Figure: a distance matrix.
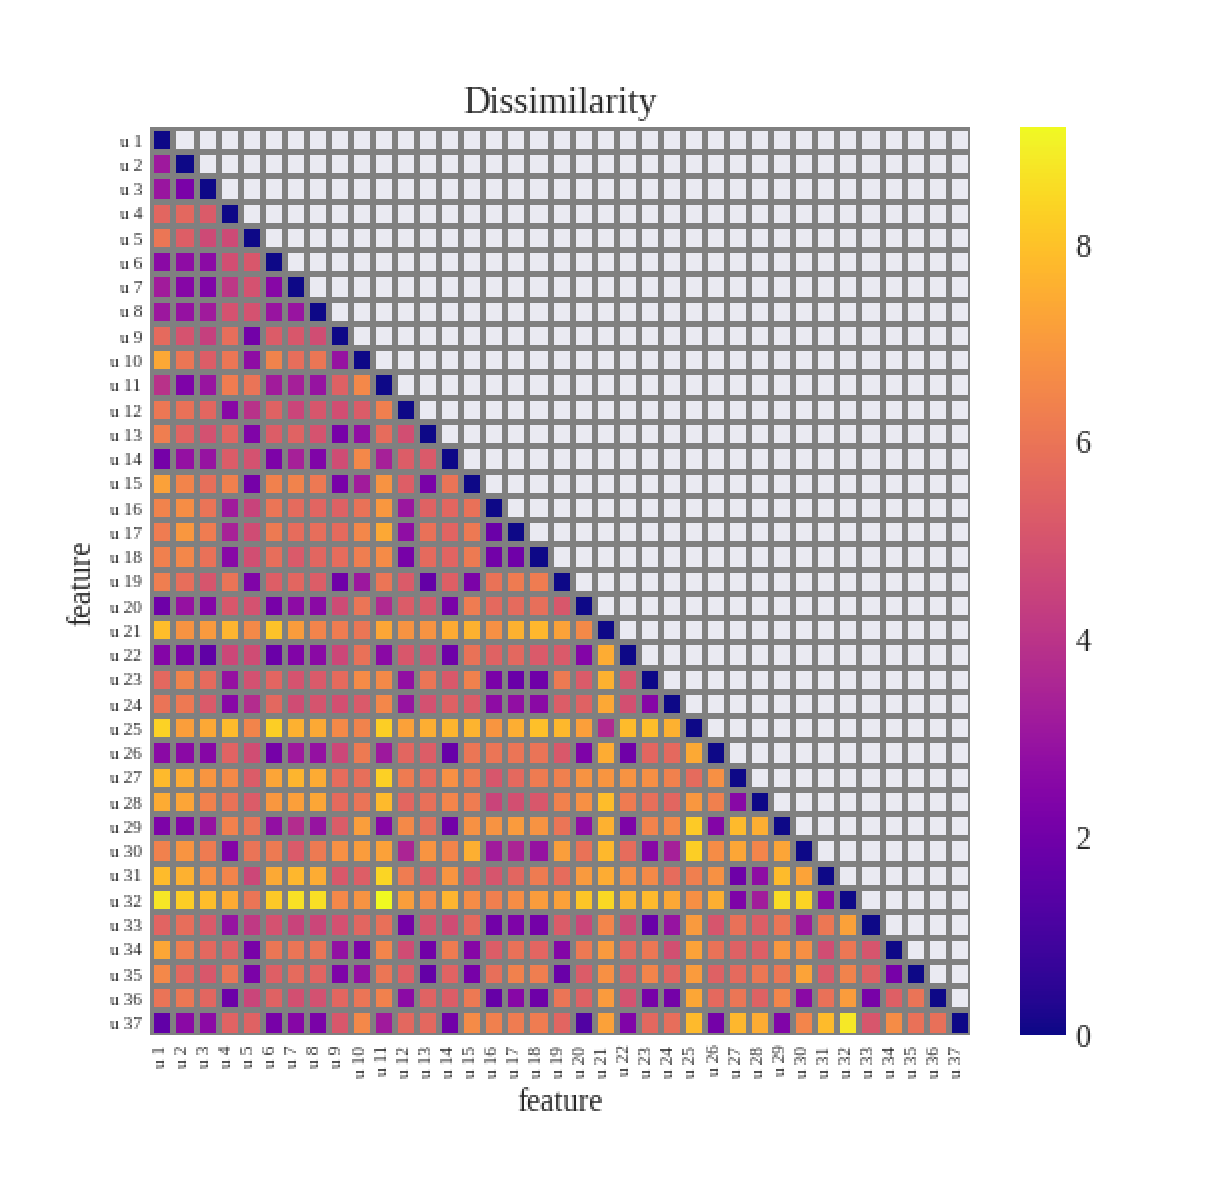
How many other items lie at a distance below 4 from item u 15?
7
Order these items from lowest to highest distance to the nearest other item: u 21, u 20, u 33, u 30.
u 20, u 33, u 30, u 21
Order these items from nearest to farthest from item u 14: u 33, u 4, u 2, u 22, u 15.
u 22, u 2, u 33, u 4, u 15
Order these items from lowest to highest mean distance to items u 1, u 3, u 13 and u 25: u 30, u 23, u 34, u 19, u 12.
u 19, u 34, u 12, u 23, u 30
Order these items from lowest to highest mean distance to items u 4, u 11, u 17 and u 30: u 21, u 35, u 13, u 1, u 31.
u 1, u 13, u 35, u 31, u 21
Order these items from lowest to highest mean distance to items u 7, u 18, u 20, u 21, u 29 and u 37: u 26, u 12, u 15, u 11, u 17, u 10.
u 26, u 11, u 12, u 17, u 10, u 15
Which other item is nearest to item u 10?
u 34
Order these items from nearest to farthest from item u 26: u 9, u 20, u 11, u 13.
u 20, u 11, u 9, u 13
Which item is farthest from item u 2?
u 32
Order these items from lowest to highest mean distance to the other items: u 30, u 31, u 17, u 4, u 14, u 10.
u 14, u 4, u 17, u 10, u 30, u 31
